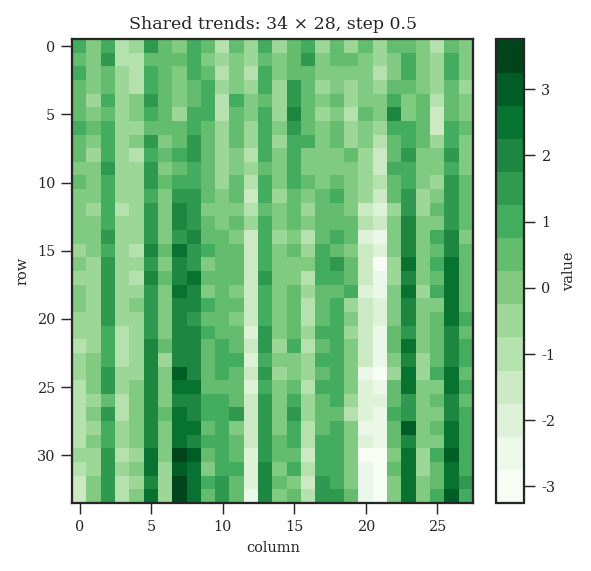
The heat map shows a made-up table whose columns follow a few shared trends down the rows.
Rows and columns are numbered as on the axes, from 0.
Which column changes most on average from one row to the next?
25
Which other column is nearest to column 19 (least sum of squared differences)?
14
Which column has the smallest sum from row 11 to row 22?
21
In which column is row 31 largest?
7
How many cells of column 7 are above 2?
11
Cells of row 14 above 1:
6
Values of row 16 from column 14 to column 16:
0 0 0
